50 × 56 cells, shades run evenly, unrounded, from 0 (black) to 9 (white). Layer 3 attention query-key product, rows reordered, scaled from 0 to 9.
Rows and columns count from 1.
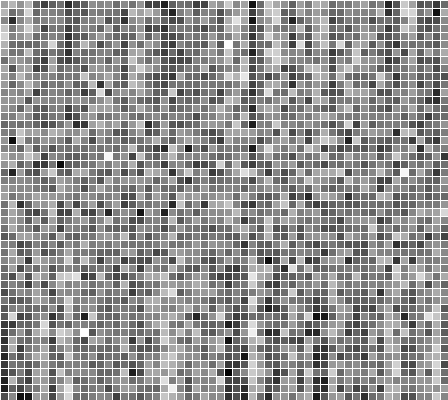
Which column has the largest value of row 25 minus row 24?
48
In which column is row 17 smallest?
50
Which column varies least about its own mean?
15
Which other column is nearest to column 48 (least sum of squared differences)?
43
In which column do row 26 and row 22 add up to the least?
22
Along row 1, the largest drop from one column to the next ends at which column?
32
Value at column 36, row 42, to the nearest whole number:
7
